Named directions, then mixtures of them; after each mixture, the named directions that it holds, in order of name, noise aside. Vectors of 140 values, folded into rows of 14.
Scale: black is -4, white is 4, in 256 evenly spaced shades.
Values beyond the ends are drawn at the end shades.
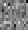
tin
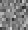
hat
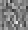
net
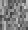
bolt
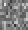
bolt, net, tin.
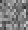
bolt, hat, tin.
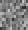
hat.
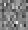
net, tin.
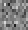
bolt, net, tin.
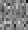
tin.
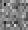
bolt, net, tin.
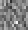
bolt, net.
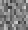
bolt, net, tin.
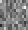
bolt, hat, net.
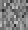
hat, net, tin.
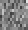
bolt, net, tin.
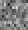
bolt, net, tin.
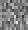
hat, net.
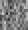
bolt.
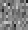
tin.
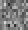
bolt, net, tin.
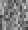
bolt.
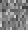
bolt, hat, net.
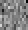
bolt, tin.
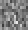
net.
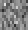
hat, net, tin.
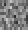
bolt, hat, net.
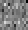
tin.
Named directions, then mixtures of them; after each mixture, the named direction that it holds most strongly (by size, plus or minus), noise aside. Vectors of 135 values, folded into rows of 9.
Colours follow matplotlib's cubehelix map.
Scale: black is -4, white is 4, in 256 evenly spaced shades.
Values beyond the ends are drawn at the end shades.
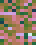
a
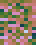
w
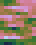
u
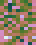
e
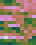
u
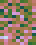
w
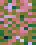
e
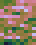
u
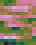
u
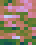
u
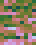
u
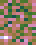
e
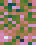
e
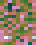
e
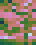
a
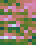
u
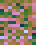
w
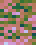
w
